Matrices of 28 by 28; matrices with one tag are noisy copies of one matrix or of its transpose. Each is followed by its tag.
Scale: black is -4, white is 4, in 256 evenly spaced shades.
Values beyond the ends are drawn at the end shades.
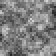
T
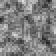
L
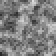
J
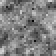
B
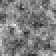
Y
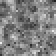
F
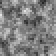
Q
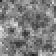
Y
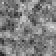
J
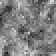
B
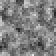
L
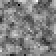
L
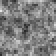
F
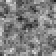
F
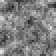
B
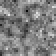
F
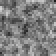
F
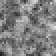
J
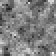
B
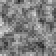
L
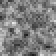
Y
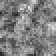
J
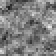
B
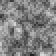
Y
